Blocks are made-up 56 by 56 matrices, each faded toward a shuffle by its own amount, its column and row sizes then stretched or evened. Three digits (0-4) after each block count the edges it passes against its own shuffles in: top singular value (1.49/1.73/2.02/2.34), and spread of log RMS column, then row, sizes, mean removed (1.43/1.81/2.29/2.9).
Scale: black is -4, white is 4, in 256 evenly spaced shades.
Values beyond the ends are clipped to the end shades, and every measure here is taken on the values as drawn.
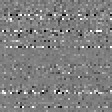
1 0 4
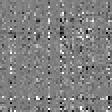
1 4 3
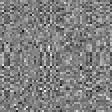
4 2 1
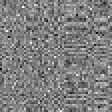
4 0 0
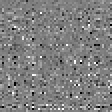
2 2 3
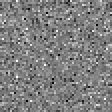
0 0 0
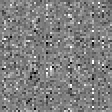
1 3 1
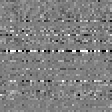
4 0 4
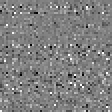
0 2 3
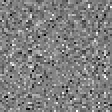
2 1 0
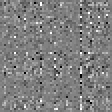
1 3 2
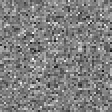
2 1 0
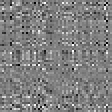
4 3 4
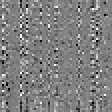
4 4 0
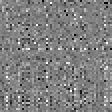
3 3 2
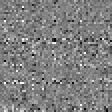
2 2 2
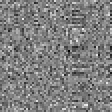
3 1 1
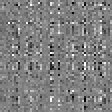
4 4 3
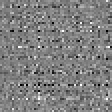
2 2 4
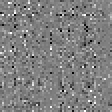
2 3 1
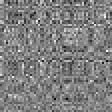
4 0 2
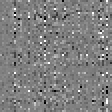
1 4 2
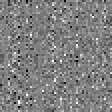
1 3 0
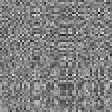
4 1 3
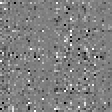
1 3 2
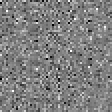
3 2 0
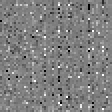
0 3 1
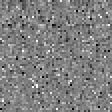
1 0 1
